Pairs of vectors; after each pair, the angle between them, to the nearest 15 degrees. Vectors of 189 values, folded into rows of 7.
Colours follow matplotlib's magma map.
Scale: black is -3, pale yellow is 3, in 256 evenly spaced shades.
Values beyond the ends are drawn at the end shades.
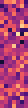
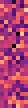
135 degrees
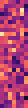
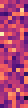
30 degrees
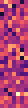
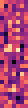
75 degrees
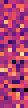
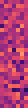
30 degrees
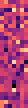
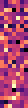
150 degrees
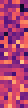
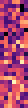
15 degrees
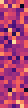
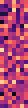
75 degrees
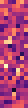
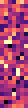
15 degrees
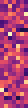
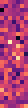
75 degrees
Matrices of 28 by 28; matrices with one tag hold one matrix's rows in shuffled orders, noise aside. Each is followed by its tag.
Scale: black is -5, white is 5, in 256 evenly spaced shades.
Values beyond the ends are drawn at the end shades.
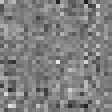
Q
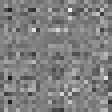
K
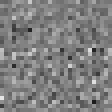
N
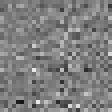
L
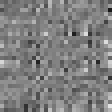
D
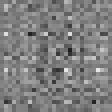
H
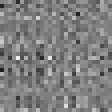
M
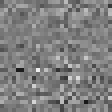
L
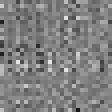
M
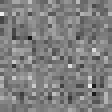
N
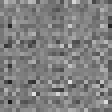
K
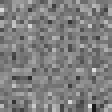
N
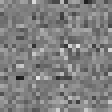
L
